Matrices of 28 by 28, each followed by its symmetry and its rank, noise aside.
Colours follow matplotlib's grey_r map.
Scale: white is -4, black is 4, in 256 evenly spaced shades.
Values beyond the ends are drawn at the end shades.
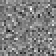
antisymmetric, rank eight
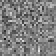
no symmetry, rank eight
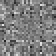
antisymmetric, rank four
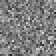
no symmetry, rank eight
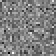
no symmetry, rank eight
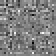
antisymmetric, rank four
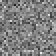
no symmetry, rank eight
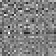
no symmetry, rank four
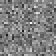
antisymmetric, rank six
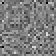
symmetric, rank six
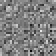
symmetric, rank four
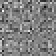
antisymmetric, rank four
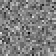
no symmetry, rank eight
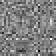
antisymmetric, rank four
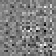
no symmetry, rank four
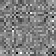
symmetric, rank four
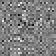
no symmetry, rank four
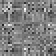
symmetric, rank four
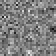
antisymmetric, rank eight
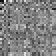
no symmetry, rank four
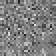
antisymmetric, rank eight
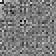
symmetric, rank six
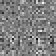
no symmetry, rank four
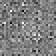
symmetric, rank four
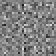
no symmetry, rank four
